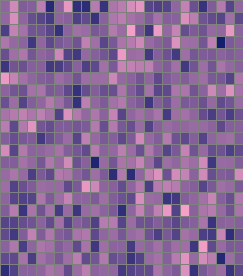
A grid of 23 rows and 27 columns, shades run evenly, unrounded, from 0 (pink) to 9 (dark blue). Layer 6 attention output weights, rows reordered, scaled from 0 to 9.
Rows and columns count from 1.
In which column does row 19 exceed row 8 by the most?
24
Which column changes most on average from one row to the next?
26
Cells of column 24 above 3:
18
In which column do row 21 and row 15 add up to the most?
15
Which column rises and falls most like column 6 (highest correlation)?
10
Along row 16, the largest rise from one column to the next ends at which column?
17
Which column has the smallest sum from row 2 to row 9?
14
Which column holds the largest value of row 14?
11
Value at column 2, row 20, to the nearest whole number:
7
